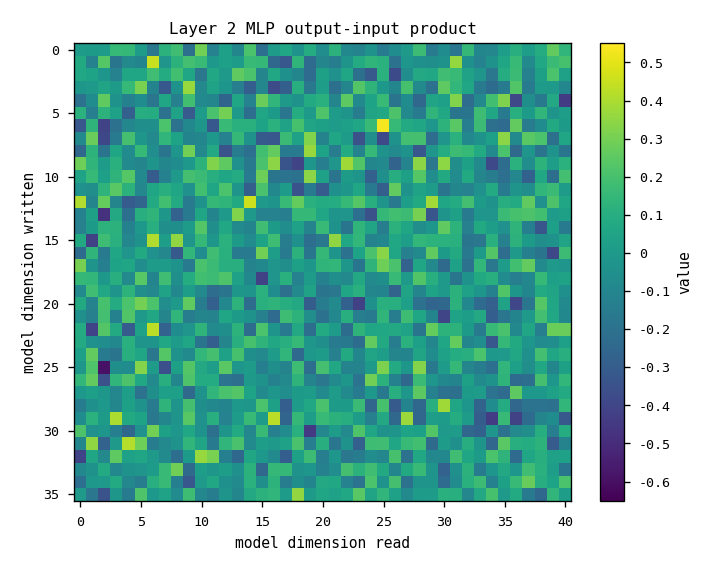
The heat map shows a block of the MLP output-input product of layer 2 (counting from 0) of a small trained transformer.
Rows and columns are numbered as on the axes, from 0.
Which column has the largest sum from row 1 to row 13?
31
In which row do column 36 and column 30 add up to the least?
20
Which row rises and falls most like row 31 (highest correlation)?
25
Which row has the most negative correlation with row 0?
16
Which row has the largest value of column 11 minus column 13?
32
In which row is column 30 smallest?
21
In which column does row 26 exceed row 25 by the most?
7
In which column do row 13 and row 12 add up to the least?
4
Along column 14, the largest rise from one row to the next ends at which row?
12
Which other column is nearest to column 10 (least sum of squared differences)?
3
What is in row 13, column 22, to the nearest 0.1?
0
